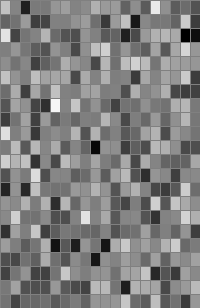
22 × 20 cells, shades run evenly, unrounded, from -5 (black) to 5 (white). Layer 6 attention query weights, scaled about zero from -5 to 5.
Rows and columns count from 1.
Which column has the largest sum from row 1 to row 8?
6
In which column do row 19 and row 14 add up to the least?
1
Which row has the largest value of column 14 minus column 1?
14
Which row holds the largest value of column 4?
13
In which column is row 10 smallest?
4
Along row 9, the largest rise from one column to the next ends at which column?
5
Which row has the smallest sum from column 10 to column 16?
11
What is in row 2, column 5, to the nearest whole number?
-2
